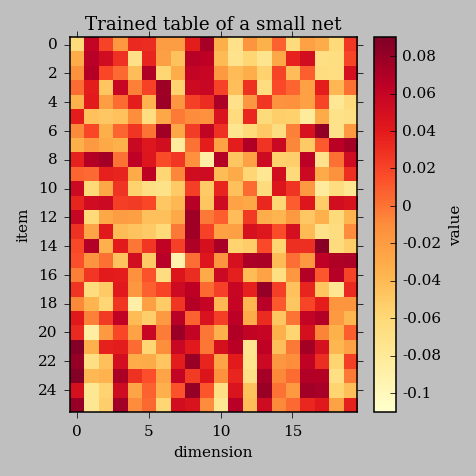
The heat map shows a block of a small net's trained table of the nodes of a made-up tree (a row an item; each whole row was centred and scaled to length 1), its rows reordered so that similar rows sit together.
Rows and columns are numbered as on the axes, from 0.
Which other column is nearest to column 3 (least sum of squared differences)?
16
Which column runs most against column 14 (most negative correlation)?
10
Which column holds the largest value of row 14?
17
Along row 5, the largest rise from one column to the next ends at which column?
12
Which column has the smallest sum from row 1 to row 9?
11
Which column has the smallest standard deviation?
8
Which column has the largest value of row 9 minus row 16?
14
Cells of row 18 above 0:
9
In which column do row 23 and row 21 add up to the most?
0
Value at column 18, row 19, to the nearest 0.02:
-0.02
